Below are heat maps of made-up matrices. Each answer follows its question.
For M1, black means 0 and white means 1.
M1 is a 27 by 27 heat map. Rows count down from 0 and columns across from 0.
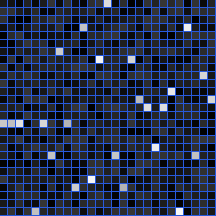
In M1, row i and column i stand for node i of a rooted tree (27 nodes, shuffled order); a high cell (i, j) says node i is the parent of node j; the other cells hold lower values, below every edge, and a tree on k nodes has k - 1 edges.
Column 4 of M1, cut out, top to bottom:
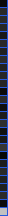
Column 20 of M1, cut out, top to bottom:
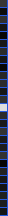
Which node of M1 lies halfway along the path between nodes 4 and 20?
6
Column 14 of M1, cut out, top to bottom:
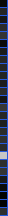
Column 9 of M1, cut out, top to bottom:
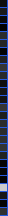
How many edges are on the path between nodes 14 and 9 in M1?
7
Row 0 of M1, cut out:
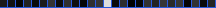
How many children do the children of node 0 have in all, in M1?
2
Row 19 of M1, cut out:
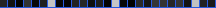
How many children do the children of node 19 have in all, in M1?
1
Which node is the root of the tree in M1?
3
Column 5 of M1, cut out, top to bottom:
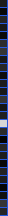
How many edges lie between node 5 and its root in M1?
3
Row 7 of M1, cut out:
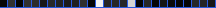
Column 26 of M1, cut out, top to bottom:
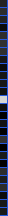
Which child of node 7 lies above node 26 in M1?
12
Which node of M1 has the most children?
15
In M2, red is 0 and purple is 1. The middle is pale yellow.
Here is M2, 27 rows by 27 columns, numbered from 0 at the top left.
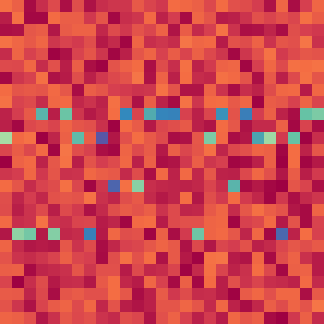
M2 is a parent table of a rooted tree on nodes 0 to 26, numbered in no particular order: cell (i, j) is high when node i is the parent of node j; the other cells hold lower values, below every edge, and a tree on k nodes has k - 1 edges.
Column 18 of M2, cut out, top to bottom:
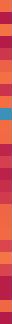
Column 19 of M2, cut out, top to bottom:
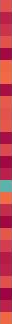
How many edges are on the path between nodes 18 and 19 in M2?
3
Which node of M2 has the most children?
9
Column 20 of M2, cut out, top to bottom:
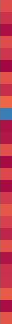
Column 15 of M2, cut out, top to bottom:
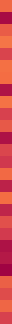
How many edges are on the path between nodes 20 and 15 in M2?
2
